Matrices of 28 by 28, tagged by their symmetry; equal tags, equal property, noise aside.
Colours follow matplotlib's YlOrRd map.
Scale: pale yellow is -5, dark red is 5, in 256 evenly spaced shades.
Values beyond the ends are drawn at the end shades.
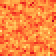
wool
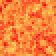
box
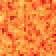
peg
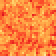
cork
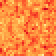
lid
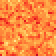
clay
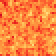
peg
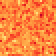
cork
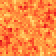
wool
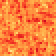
wool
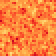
clay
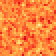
cork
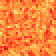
cork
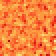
cork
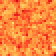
peg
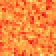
peg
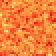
peg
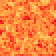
peg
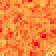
box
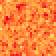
box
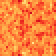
lid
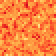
box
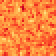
peg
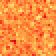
clay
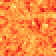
peg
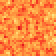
lid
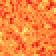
clay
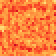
lid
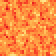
wool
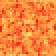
wool
